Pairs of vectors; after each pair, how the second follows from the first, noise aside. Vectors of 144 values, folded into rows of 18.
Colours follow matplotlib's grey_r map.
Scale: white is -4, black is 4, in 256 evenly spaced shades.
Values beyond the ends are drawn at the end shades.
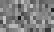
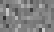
wrapped around, partly zeroed.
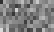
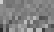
negated, partly zeroed.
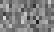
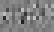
negated, partly zeroed.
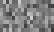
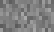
reversed, shrunk.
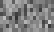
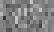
negated, partly zeroed.
